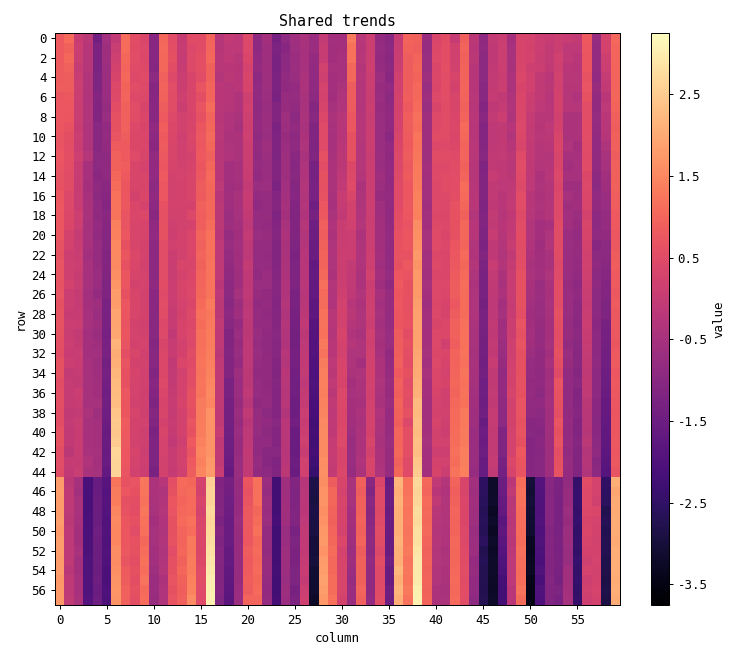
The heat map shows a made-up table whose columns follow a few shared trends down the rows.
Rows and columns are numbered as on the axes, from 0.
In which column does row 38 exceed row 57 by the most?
46
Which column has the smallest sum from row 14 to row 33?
27
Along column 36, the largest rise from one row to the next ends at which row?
45
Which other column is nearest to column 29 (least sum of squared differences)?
32
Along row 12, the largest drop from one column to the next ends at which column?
39
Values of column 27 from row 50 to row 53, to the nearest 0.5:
-3 -3 -3 -3
